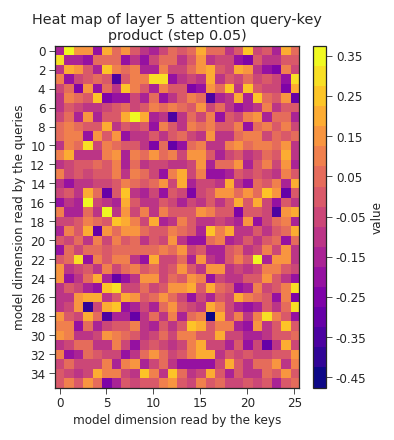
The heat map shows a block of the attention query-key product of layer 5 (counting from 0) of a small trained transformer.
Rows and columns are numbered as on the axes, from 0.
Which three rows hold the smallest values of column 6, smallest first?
3, 24, 5
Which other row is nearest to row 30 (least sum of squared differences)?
23
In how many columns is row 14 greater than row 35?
11
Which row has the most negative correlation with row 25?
26
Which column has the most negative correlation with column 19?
25
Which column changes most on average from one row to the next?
16
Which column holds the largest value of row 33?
18
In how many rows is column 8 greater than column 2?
18
